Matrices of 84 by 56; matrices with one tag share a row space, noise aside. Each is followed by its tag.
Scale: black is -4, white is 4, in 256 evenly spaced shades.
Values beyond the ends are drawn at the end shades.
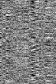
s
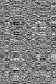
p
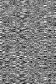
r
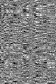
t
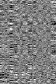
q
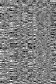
q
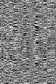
t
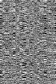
r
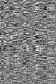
t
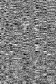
t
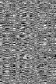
r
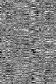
s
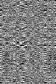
r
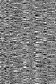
t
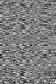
r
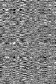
r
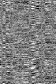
s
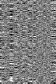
q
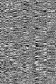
t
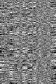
q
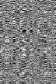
r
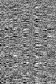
t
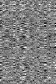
r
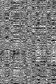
p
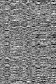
p
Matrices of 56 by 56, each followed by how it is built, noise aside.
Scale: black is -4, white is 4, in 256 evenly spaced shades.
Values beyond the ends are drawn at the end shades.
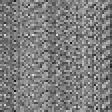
repeating rows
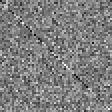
diagonal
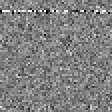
uneven rows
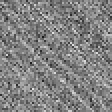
Toeplitz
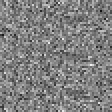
repeating rows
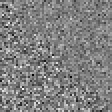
lower triangular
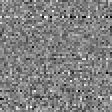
uneven rows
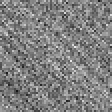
Toeplitz
